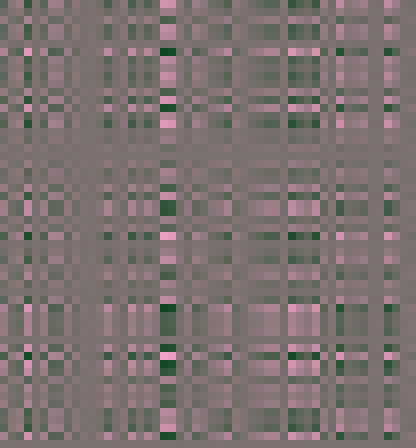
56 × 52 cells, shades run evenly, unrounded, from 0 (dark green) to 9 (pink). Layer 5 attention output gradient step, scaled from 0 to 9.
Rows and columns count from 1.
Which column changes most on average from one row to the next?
21
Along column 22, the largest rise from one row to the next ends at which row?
45
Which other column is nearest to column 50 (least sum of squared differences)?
8
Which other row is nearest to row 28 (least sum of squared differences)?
9
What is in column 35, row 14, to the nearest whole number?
6
